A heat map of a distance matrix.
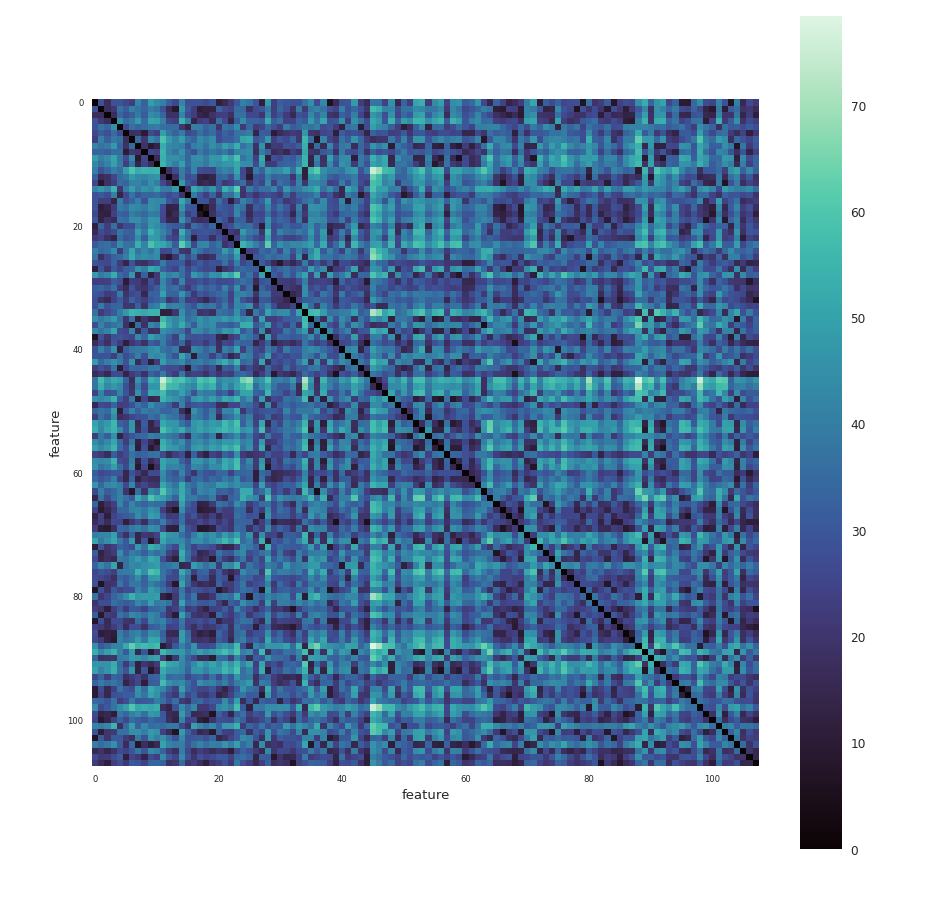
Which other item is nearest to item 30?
26
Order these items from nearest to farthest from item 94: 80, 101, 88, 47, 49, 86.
47, 49, 86, 101, 80, 88
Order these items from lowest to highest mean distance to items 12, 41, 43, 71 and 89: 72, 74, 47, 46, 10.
10, 74, 72, 47, 46
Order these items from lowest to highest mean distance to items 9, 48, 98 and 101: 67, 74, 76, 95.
67, 74, 95, 76
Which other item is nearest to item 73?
65
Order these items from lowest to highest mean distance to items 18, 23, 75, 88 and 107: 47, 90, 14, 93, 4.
90, 4, 93, 14, 47
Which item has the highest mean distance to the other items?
45
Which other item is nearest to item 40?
75
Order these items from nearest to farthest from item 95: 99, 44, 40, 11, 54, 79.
79, 44, 99, 54, 40, 11
